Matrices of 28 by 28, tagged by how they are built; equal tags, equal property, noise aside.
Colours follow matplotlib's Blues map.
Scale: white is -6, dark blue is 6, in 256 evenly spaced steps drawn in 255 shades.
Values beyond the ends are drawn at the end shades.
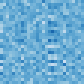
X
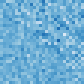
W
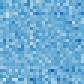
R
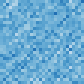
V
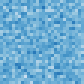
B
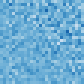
W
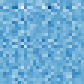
X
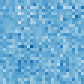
X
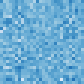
X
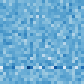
R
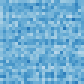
B
